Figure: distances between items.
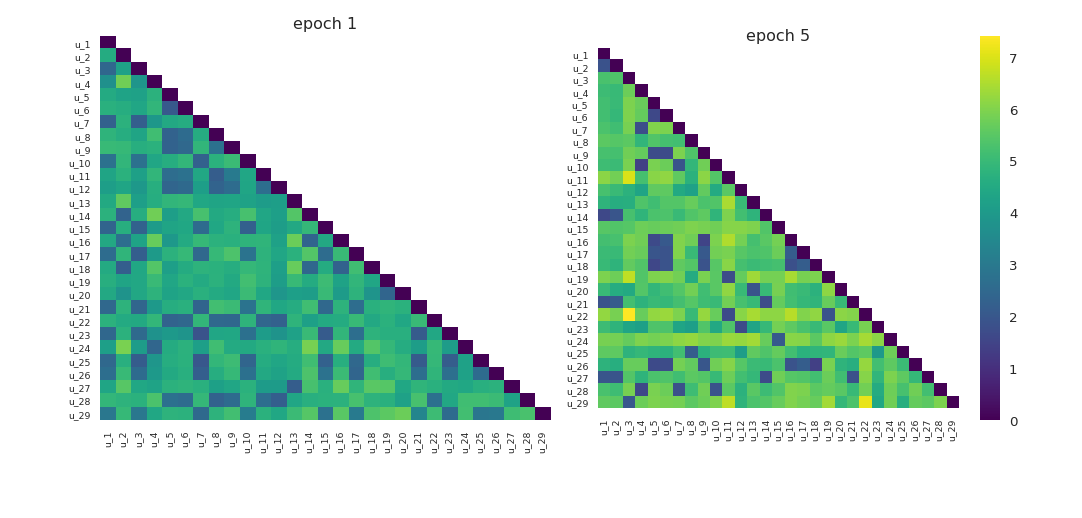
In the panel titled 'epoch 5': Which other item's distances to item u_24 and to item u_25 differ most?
u_8
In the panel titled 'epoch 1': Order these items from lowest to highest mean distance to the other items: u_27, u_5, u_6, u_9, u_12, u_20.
u_12, u_5, u_6, u_9, u_20, u_27
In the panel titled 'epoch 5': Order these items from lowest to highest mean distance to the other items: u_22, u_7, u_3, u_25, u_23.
u_23, u_25, u_7, u_3, u_22
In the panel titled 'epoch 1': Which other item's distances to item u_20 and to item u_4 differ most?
u_19
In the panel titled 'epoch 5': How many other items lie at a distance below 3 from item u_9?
6
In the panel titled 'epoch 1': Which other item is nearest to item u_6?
u_5
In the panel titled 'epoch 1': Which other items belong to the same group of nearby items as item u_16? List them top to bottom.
u_2, u_14, u_18
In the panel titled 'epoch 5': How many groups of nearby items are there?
9
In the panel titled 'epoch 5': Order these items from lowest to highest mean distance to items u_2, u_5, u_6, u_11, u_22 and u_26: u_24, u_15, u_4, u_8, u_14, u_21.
u_21, u_14, u_8, u_4, u_15, u_24
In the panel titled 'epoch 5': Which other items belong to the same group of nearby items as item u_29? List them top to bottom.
u_3
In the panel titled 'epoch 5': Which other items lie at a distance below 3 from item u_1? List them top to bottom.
u_2, u_14, u_21, u_27
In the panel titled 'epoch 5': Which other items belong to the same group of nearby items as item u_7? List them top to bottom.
u_4, u_10, u_28
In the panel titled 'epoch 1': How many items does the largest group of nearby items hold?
11
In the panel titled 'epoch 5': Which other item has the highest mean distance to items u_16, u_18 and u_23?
u_22
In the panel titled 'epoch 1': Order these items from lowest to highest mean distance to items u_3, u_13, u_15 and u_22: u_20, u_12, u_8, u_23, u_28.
u_23, u_12, u_8, u_28, u_20
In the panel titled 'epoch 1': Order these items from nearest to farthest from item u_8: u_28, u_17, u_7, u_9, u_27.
u_28, u_9, u_27, u_7, u_17
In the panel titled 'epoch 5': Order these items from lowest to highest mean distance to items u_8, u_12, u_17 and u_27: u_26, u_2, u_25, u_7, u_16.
u_25, u_2, u_26, u_16, u_7
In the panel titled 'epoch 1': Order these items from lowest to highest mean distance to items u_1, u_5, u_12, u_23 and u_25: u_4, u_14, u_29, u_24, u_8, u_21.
u_21, u_29, u_8, u_4, u_24, u_14
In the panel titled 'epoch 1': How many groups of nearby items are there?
6
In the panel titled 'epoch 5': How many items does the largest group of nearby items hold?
7
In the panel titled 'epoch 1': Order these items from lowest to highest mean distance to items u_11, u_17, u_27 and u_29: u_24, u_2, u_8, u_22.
u_8, u_22, u_24, u_2
